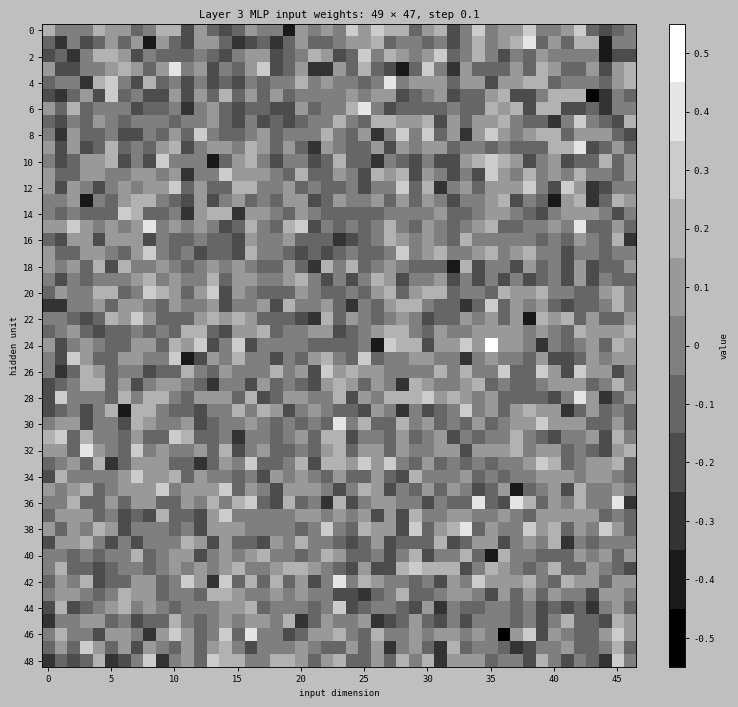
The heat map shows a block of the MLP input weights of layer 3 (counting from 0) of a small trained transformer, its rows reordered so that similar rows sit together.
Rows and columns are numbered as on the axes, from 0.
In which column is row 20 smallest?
14
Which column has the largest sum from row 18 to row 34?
7
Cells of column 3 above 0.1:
8
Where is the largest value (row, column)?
24, 35
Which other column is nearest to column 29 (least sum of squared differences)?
32
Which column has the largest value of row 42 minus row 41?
23
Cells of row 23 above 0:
22
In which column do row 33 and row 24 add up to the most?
27
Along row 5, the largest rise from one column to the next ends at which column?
5
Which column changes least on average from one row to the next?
18
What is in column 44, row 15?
-0.1
